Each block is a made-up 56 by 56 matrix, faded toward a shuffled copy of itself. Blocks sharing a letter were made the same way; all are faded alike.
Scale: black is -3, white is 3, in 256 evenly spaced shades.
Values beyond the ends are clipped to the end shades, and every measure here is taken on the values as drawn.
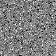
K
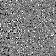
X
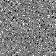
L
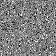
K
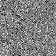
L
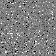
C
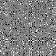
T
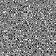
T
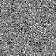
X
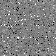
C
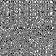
T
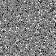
K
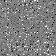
C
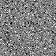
X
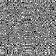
T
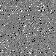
C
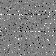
C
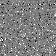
C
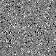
L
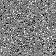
X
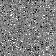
L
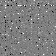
C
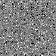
L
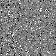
K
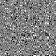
T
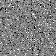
L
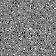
C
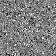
L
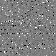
C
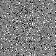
L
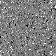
L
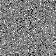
K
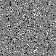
L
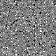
L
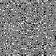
T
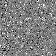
L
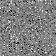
L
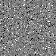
L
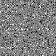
T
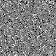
X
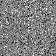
K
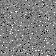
C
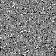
X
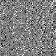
T
